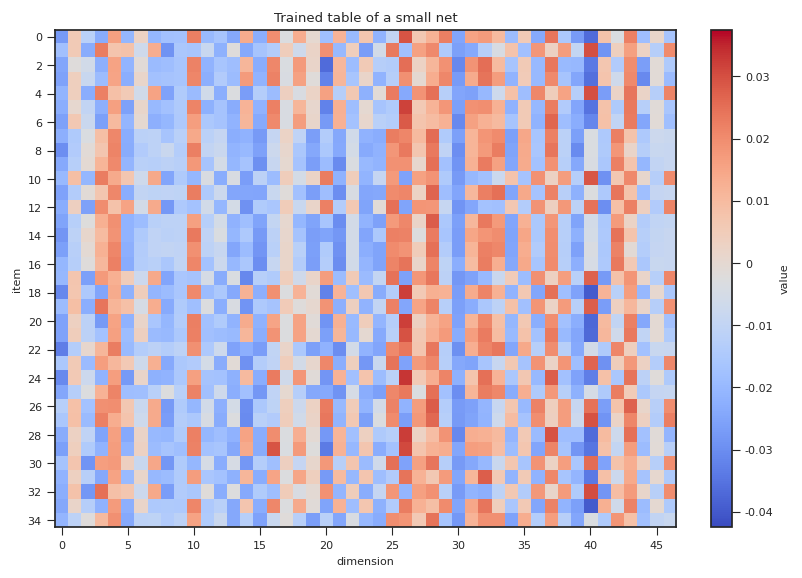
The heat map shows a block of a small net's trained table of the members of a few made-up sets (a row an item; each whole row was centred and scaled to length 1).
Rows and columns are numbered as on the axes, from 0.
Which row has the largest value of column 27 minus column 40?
33
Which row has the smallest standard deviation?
34
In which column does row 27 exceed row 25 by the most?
20
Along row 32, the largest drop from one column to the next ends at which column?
41
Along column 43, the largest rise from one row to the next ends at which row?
26
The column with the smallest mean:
30
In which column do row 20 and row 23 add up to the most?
43
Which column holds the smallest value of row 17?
14
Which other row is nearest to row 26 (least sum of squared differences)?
27
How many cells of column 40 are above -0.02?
22
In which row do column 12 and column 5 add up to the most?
12
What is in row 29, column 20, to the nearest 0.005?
-0.035
